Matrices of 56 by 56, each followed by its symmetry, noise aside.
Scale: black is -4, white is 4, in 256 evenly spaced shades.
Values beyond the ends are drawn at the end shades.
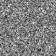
symmetric across the other diagonal.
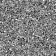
same after a half turn.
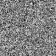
no symmetry.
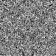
mirrored left to right.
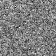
no symmetry.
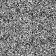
mirrored top to bottom.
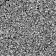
symmetric.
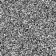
antisymmetric.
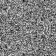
mirrored top to bottom.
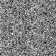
mirrored top to bottom.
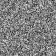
symmetric.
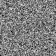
same after a half turn.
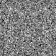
mirrored left to right.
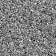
antisymmetric.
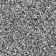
no symmetry.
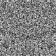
mirrored left to right.
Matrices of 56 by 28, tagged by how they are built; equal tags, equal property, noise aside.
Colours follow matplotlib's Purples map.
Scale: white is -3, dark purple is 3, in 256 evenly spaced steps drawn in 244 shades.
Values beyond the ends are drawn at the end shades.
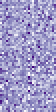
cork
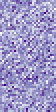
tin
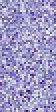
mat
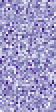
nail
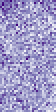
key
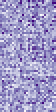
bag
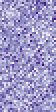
tin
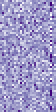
cork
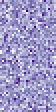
mat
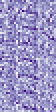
nail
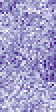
key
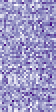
bag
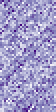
tin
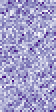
tin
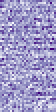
bag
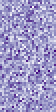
mat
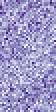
tin
